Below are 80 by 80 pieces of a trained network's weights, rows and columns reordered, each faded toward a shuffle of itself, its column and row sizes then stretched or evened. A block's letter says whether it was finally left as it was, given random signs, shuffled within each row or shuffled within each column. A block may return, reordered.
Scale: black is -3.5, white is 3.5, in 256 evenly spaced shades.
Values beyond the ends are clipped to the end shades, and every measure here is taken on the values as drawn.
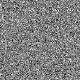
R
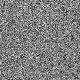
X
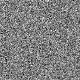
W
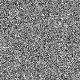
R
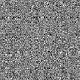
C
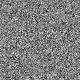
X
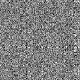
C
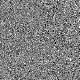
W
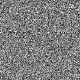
R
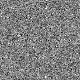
X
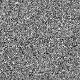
X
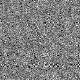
C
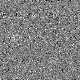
X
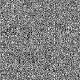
C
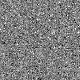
W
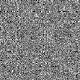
C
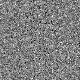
W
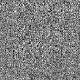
C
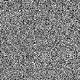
C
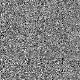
R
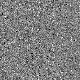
W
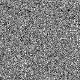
W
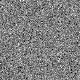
W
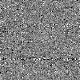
R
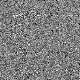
R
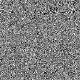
R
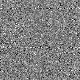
R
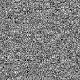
C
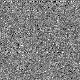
X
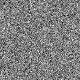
W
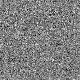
X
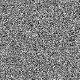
R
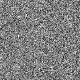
W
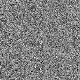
W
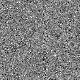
W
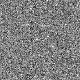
W
